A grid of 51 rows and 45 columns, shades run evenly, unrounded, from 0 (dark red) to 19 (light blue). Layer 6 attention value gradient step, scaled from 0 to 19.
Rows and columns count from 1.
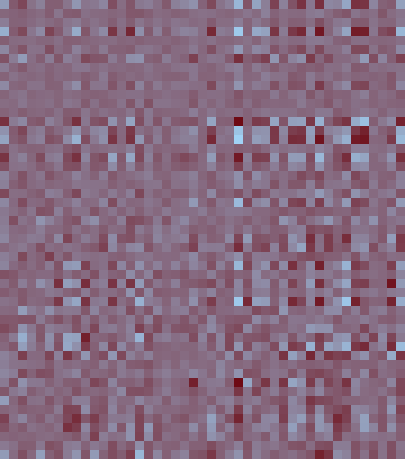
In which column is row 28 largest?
34
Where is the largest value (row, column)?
16, 27
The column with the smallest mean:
36
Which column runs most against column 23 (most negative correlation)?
5
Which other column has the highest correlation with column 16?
9
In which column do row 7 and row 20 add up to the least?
35
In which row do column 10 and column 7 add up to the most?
40
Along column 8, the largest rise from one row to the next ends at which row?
30
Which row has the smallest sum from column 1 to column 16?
47
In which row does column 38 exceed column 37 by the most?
51
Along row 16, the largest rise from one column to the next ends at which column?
45
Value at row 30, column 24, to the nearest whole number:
7
